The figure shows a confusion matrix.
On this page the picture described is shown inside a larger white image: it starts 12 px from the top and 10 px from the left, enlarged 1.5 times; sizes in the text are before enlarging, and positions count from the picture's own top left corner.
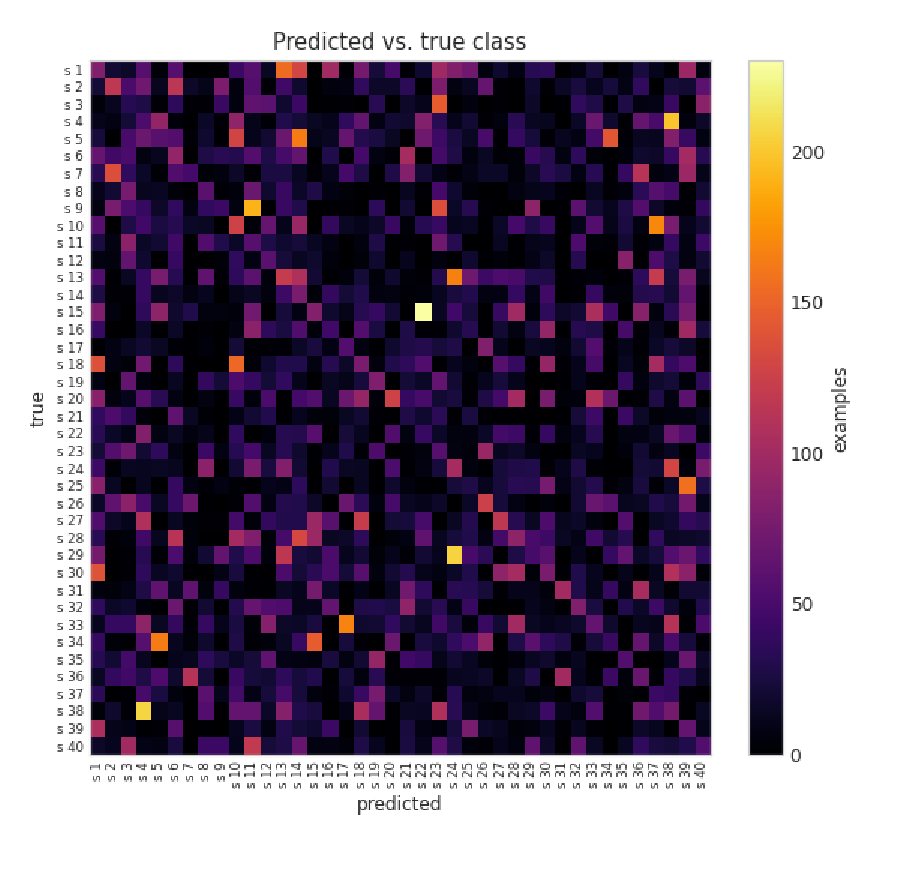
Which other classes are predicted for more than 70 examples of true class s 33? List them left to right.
s 4, s 12, s 17, s 28, s 38
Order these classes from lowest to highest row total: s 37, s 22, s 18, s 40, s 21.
s 21, s 37, s 22, s 40, s 18
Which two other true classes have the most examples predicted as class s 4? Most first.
s 38, s 27
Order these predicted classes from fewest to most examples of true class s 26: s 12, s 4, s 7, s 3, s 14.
s 12, s 14, s 4, s 7, s 3
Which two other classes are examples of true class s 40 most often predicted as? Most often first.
s 11, s 3
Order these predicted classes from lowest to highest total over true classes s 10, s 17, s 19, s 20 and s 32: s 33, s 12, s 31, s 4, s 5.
s 31, s 5, s 4, s 12, s 33
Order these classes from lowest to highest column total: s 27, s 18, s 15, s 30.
s 27, s 15, s 30, s 18
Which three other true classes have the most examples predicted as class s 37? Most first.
s 10, s 13, s 18
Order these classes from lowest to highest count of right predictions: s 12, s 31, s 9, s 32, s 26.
s 9, s 12, s 32, s 31, s 26
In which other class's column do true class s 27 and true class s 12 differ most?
s 18
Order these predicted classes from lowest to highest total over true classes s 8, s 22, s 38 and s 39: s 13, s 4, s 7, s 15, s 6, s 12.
s 7, s 12, s 6, s 15, s 13, s 4
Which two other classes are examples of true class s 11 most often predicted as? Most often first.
s 3, s 23
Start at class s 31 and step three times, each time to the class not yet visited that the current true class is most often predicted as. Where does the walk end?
s 2
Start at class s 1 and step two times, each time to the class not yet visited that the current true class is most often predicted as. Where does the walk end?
s 24
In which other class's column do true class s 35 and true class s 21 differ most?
s 19
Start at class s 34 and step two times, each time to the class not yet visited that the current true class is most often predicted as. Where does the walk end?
s 14
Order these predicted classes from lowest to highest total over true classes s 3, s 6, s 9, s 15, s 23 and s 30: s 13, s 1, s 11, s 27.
s 27, s 13, s 1, s 11
